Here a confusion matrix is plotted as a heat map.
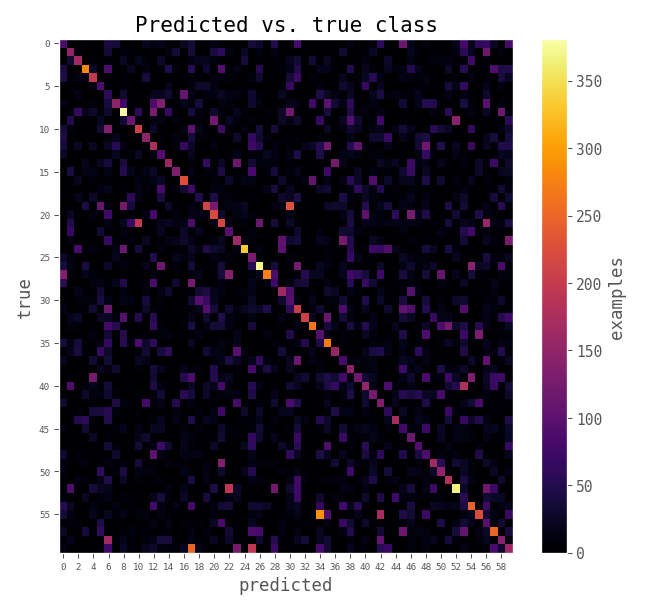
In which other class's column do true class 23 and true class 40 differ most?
53
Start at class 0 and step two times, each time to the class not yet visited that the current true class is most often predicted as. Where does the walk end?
48
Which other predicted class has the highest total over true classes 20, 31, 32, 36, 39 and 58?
6
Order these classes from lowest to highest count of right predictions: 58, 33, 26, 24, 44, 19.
58, 44, 19, 33, 24, 26
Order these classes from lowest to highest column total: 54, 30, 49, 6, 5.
49, 5, 54, 30, 6
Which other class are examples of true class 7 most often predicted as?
13
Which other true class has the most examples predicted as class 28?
52
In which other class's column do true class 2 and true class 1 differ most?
56
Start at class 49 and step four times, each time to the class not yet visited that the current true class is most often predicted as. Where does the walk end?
16
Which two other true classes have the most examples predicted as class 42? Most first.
55, 58
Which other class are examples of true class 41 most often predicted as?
50
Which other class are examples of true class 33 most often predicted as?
51
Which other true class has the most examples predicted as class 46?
20
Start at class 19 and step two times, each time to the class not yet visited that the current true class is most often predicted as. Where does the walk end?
18
